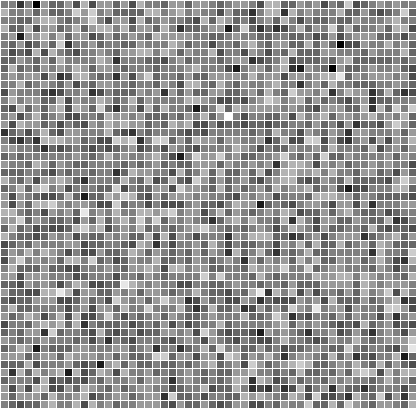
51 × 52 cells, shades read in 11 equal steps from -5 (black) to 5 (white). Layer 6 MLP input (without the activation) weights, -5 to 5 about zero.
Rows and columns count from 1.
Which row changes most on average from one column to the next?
14
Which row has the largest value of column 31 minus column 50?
40
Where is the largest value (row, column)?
15, 29
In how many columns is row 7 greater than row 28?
19
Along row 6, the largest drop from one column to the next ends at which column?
9
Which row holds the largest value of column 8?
37
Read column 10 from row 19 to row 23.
0 1 -1 0 -1
